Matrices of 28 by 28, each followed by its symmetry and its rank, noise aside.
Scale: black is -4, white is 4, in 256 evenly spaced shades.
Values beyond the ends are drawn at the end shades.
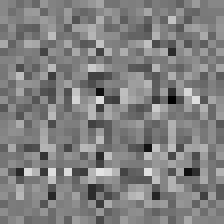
no symmetry, rank four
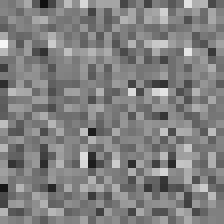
antisymmetric, rank four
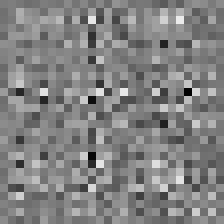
no symmetry, rank four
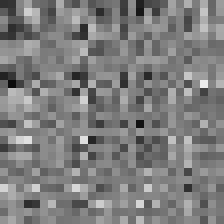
no symmetry, rank three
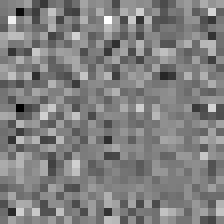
antisymmetric, rank four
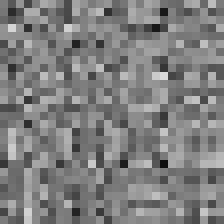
no symmetry, rank four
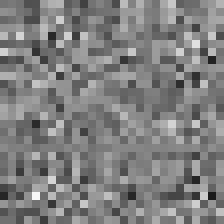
no symmetry, rank four
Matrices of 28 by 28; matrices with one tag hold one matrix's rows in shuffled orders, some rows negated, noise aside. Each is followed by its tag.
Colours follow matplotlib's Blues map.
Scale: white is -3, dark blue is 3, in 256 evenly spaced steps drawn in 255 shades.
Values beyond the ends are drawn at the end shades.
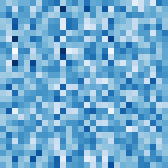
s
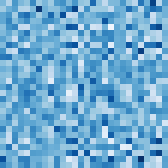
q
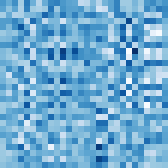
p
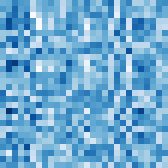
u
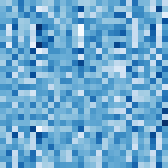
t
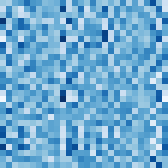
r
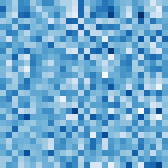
q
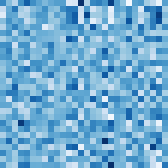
q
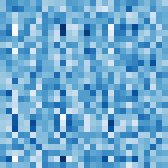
s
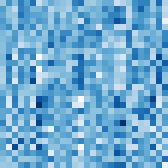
t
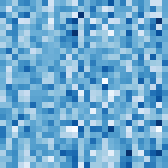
q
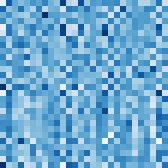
r
